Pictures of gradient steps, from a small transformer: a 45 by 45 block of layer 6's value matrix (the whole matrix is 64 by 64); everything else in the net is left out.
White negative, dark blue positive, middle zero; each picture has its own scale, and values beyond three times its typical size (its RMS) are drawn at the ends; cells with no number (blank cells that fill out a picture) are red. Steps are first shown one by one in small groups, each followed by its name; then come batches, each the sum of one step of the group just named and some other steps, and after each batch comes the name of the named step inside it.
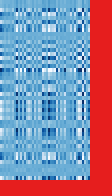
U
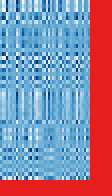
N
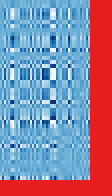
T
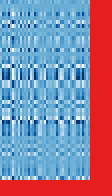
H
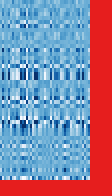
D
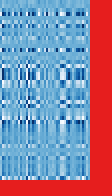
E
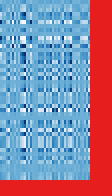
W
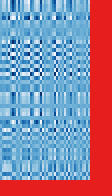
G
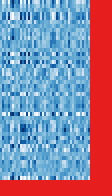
T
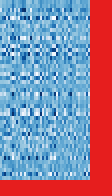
G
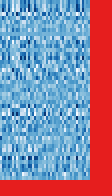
W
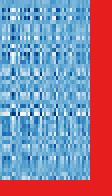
G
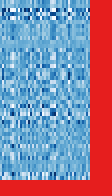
E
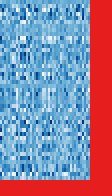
W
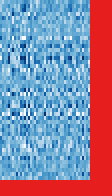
W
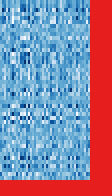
W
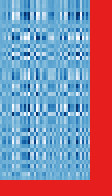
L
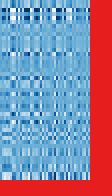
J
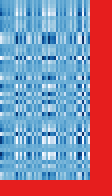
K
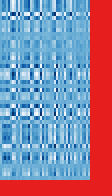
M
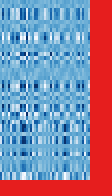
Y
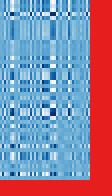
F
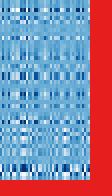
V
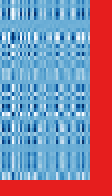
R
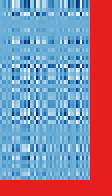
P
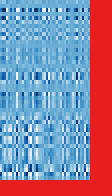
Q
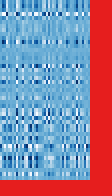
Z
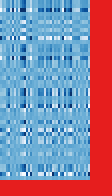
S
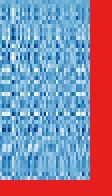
R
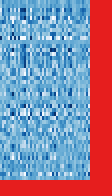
S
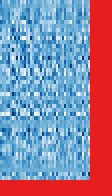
K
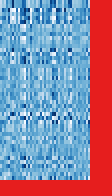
J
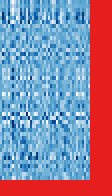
Y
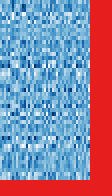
Z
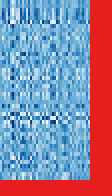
Y
